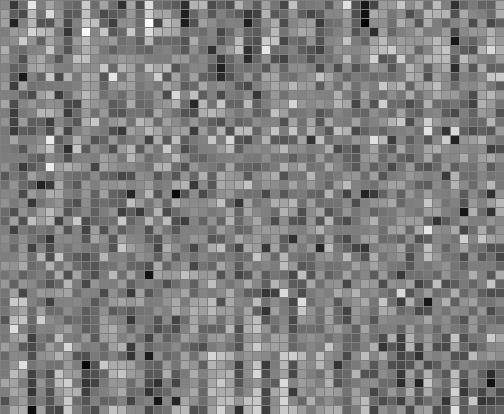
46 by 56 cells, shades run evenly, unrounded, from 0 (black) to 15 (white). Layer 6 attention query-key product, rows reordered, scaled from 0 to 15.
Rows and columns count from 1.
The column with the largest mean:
48
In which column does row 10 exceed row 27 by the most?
33
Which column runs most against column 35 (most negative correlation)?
50
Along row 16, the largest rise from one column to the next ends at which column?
36
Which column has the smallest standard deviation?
1
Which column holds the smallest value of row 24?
52
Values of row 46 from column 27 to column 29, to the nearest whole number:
3 10 12
